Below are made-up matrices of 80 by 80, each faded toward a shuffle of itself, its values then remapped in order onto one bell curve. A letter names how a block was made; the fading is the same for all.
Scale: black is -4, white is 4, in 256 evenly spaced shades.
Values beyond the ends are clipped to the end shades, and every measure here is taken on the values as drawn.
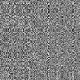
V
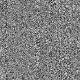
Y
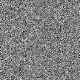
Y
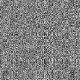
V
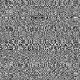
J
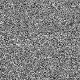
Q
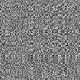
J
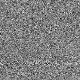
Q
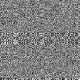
J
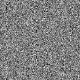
Y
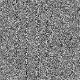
Y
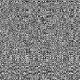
J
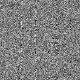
Y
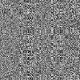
V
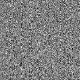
Y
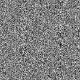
Y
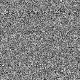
Q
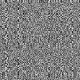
V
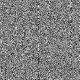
Y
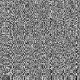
V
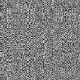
V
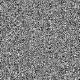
Y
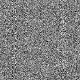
Y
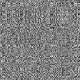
J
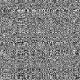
J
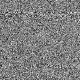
Q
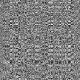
V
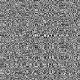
J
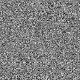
Q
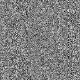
Y
